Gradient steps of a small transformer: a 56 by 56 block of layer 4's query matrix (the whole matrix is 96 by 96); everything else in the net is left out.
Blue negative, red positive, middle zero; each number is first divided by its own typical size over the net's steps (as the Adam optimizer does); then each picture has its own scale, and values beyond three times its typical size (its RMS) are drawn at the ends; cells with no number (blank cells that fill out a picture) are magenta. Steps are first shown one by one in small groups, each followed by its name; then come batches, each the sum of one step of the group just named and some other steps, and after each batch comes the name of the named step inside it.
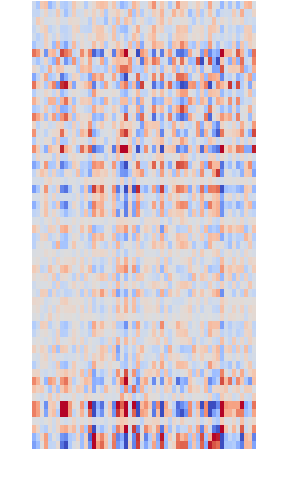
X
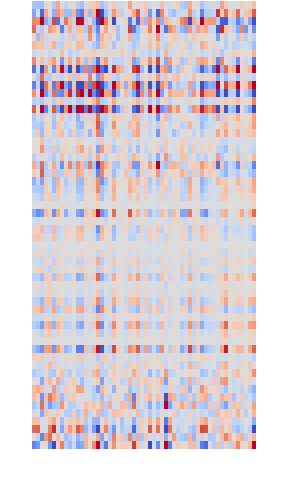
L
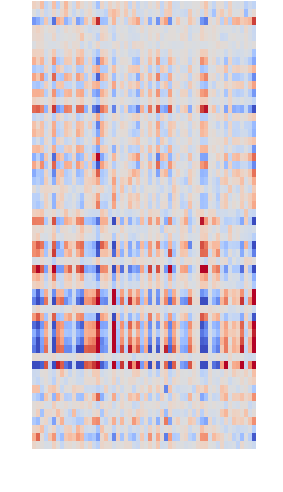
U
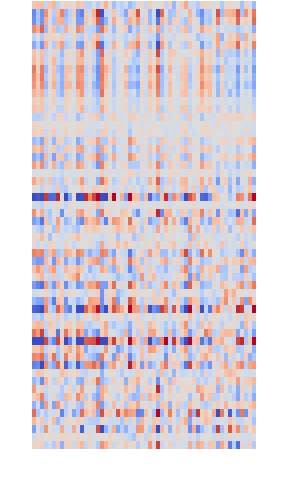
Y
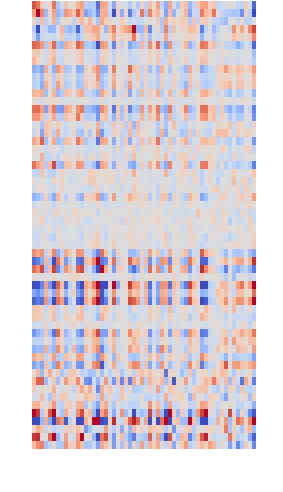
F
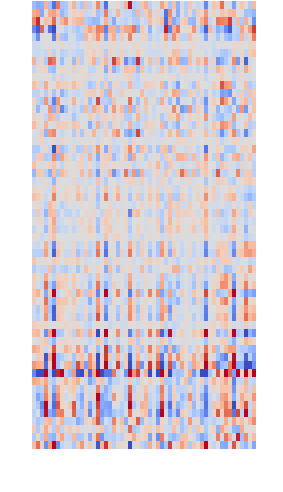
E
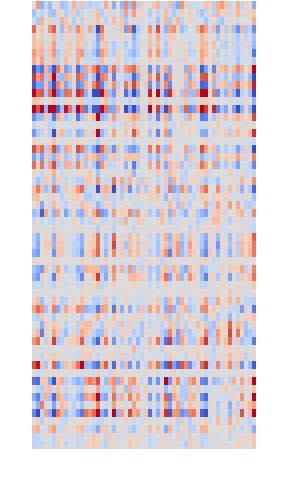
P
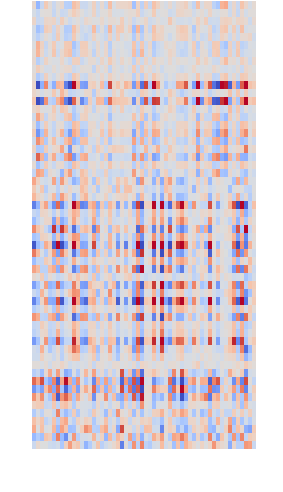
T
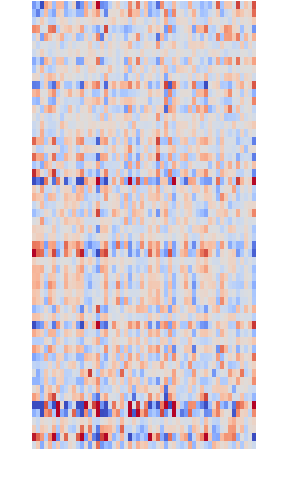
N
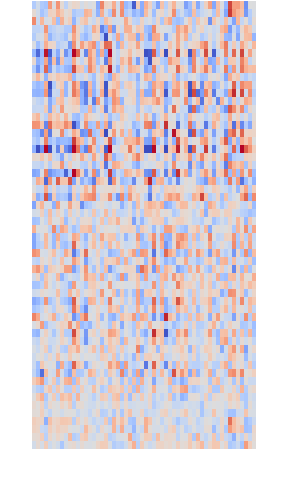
T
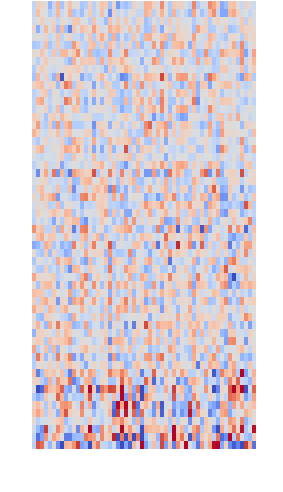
X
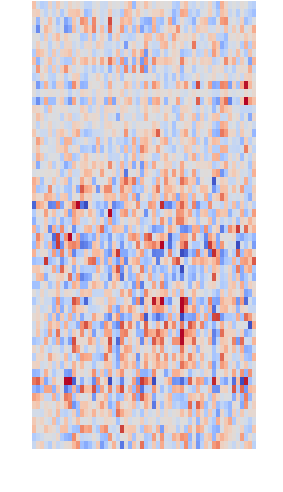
T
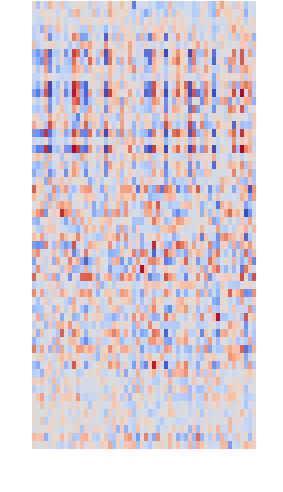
T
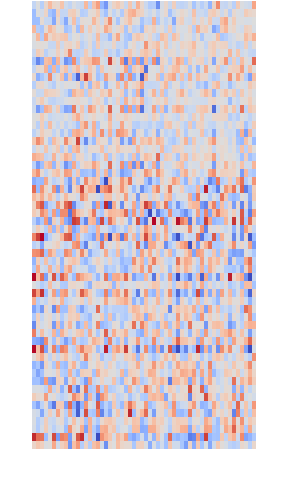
N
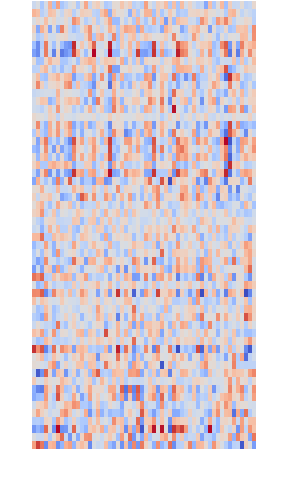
E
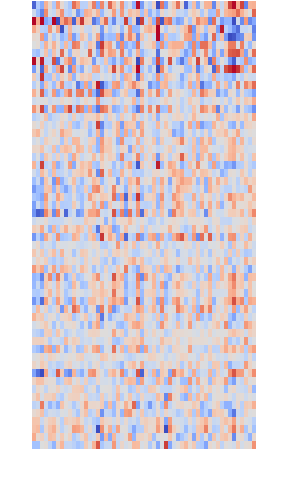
L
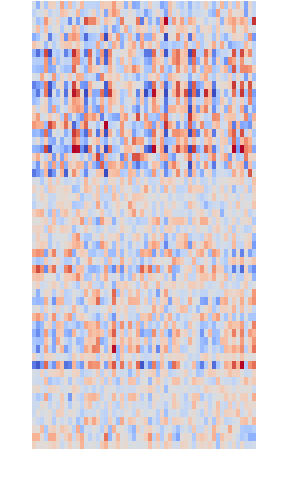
U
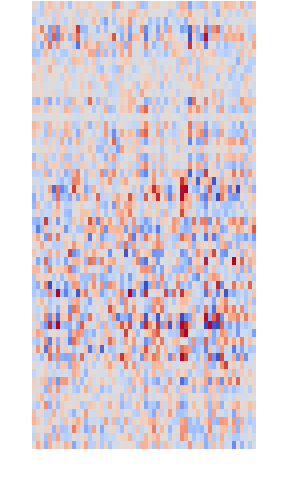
Y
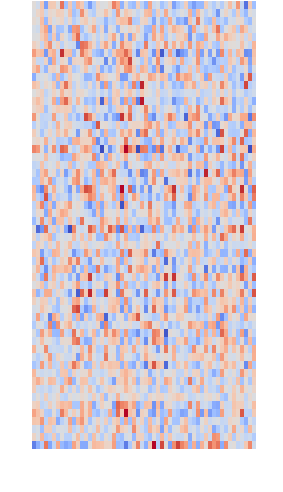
X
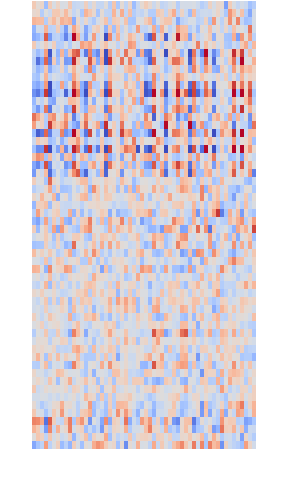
X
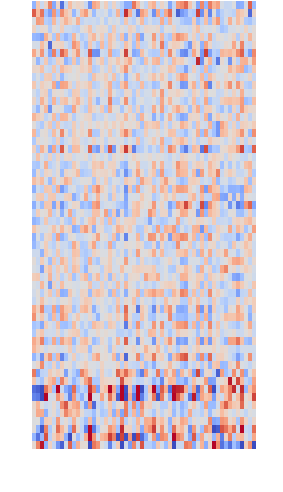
X
